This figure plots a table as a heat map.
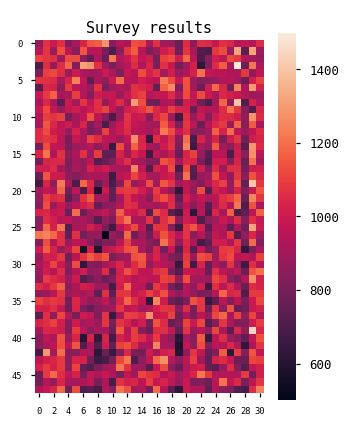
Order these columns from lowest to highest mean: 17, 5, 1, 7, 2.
7, 5, 2, 17, 1
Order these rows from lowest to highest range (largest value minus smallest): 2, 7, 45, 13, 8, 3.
7, 45, 2, 13, 8, 3
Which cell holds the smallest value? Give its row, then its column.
26, 9
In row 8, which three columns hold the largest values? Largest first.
27, 13, 25
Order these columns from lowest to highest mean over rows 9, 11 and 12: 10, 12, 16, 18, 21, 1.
21, 10, 16, 12, 18, 1
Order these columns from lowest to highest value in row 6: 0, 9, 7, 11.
0, 9, 7, 11
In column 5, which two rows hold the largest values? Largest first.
5, 23
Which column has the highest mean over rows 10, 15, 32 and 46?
29
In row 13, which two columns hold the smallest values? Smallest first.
15, 21
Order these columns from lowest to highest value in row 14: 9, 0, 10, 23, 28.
10, 28, 0, 23, 9
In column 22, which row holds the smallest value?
3
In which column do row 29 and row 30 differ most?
6
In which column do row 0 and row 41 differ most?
8
